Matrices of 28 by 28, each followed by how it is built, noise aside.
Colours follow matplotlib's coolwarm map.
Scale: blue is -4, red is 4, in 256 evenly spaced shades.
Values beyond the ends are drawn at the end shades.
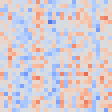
blocks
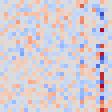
uneven columns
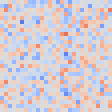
repeating rows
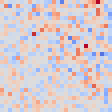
upper triangular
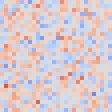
repeating rows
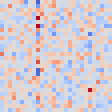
uneven columns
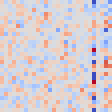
uneven columns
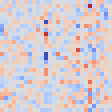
uneven columns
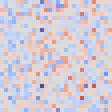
repeating rows
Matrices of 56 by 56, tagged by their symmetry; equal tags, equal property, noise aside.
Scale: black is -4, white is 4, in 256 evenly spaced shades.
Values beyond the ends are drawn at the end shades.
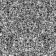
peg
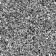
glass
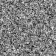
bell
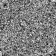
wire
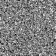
bell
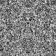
peg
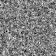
bell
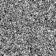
bell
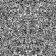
peg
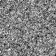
wire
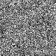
glass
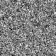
bell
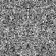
peg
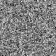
glass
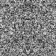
peg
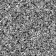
wire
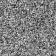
bell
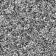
wire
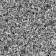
wire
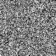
bell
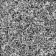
wire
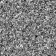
wire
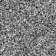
wire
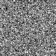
glass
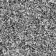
bell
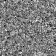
glass
